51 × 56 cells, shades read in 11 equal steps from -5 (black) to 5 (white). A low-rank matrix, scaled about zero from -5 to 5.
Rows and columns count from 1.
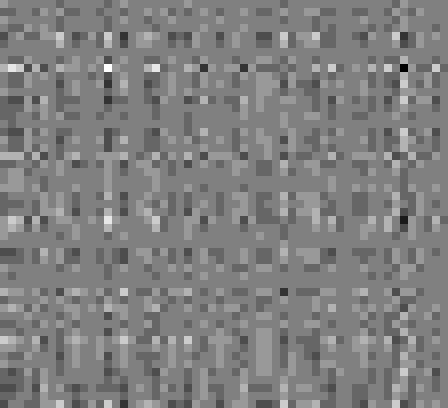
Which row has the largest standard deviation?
9
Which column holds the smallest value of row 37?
36
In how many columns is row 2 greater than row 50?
7
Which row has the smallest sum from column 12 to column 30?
13
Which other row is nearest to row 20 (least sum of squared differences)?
43
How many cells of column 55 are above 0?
9
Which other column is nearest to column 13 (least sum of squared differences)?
41
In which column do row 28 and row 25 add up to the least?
51
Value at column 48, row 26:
0
